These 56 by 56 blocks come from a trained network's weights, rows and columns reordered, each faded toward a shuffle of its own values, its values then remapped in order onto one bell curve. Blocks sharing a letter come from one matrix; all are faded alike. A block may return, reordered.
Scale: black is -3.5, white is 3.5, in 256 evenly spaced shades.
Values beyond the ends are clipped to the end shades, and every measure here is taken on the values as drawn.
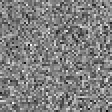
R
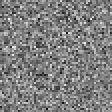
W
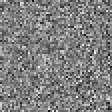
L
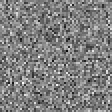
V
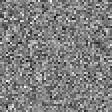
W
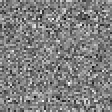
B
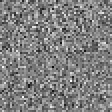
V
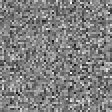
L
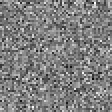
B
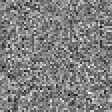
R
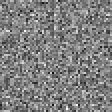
V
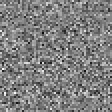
W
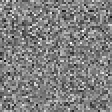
V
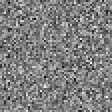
L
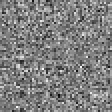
V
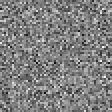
W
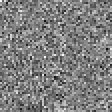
R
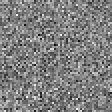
V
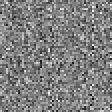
L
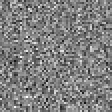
R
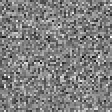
B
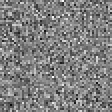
V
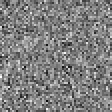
L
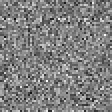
B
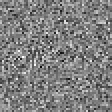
B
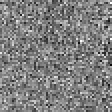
R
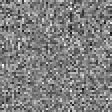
L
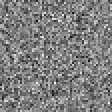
V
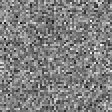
B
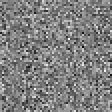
L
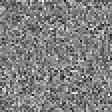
B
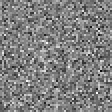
V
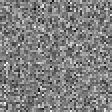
L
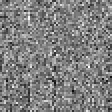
L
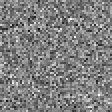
W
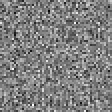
R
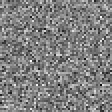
W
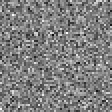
W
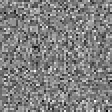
V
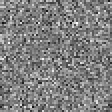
B
